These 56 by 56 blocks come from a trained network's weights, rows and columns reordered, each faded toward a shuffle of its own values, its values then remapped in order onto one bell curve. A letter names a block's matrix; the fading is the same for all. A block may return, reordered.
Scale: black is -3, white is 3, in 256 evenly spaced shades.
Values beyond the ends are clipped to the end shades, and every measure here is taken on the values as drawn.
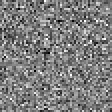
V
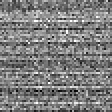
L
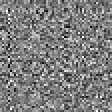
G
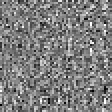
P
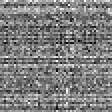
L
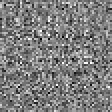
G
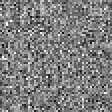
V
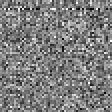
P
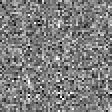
P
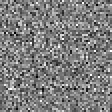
V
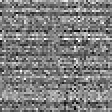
L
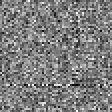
P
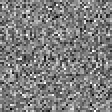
V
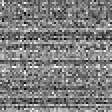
L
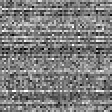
L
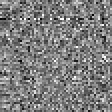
P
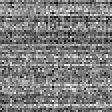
L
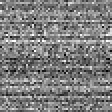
L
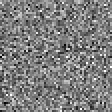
V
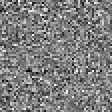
V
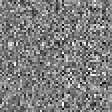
G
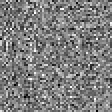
V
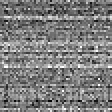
L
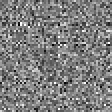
V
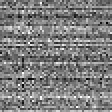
L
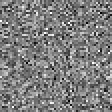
V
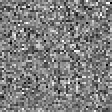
V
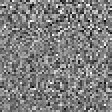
P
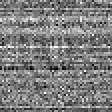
L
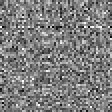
P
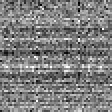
L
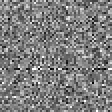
P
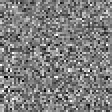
V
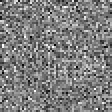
V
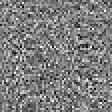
P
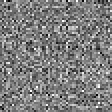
P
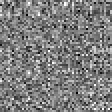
G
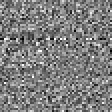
P
